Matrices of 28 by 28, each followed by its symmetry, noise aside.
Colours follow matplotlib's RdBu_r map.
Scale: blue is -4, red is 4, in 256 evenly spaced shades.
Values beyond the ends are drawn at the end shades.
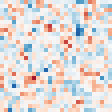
antisymmetric.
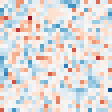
symmetric.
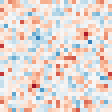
symmetric.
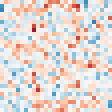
same after a half turn.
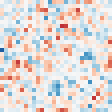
symmetric.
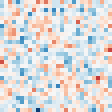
same after a half turn.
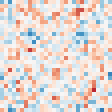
mirrored left to right.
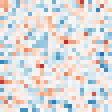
symmetric.
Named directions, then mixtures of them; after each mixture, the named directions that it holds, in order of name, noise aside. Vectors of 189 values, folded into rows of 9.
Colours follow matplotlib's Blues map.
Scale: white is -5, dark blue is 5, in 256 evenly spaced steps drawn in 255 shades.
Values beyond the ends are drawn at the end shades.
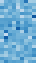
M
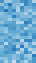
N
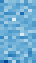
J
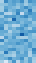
J.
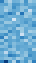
J.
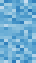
J, M, N.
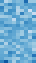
J, M, N.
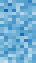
J, N.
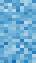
N.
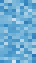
J, N.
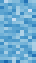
J, M, N.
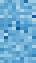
M.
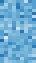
M.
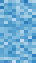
J, M, N.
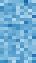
J, M, N.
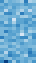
J, M.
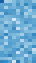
J, M, N.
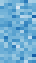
M, N.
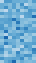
J, M, N.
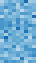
M.
